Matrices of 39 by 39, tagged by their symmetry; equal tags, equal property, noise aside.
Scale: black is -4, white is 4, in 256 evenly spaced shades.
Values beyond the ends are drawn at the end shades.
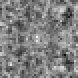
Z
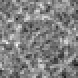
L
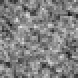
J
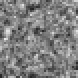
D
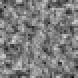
J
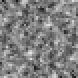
J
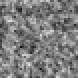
D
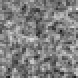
D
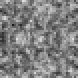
Z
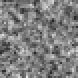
D
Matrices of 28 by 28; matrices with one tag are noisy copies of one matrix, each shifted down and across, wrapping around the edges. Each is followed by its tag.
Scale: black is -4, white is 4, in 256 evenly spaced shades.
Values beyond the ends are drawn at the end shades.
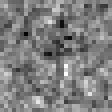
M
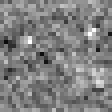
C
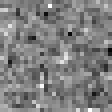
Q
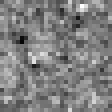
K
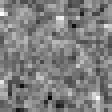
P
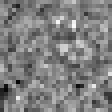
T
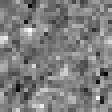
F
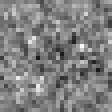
C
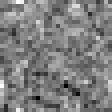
P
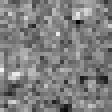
K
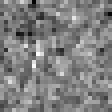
M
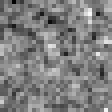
P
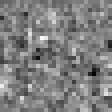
K
